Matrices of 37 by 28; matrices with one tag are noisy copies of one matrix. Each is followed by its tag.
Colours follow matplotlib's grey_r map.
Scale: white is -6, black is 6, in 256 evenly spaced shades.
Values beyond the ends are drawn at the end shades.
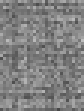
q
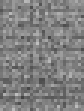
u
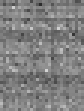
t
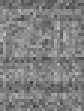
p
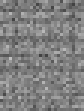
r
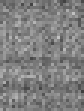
p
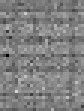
r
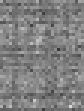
q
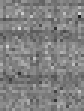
t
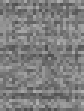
q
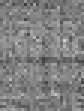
p
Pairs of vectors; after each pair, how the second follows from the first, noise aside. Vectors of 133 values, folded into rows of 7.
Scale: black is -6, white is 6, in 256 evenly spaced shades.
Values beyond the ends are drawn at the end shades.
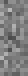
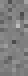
wrapped around, negated, partly zeroed.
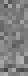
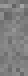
reversed, negated, shrunk.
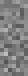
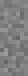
shrunk.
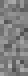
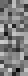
wrapped around, scaled up.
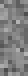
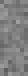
shrunk.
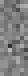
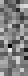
scaled up.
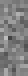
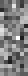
reversed, negated, scaled up.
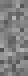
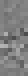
wrapped around, negated, partly zeroed.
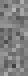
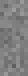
shrunk.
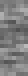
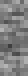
reversed.
